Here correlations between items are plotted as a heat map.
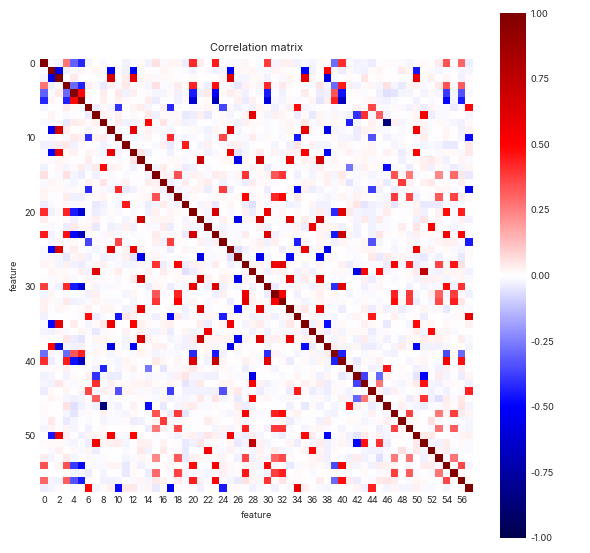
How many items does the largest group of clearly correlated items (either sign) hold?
11
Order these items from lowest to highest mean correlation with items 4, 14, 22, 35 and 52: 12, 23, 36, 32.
23, 32, 12, 36
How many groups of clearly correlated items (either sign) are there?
10
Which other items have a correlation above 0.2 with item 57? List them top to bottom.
6, 34, 44
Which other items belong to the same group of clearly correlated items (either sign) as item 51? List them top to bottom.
7, 28, 42, 43, 45
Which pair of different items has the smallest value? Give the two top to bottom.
8, 46
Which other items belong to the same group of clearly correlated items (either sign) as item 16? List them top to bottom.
48
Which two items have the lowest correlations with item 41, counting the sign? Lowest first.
8, 14
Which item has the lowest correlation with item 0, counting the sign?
5
